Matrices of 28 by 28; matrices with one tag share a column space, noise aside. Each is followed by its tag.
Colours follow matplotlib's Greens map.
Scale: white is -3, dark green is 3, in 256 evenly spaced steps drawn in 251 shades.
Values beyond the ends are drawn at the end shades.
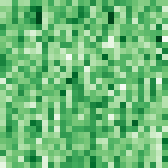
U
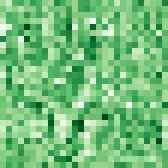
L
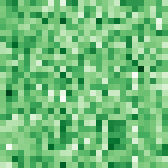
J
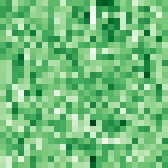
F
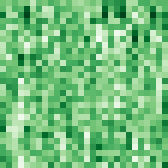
U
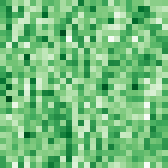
U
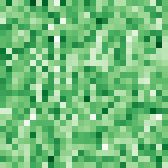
J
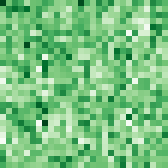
L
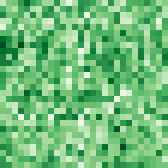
J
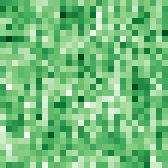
U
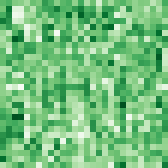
U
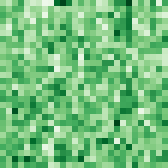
F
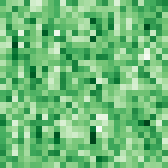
L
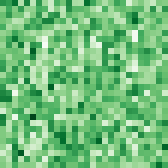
J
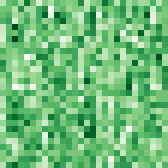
U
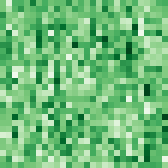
L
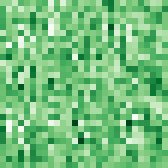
L
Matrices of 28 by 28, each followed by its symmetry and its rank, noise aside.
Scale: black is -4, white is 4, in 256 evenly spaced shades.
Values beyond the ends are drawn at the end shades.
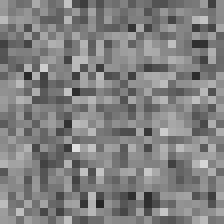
no symmetry, rank four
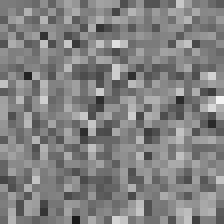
no symmetry, rank eight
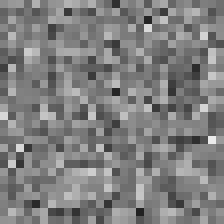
antisymmetric, rank eight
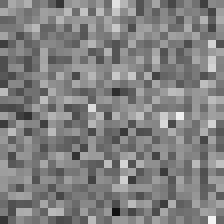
no symmetry, rank eight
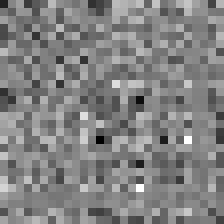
symmetric, rank four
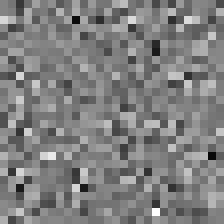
antisymmetric, rank eight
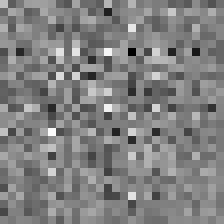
no symmetry, rank four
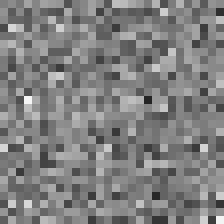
no symmetry, rank eight
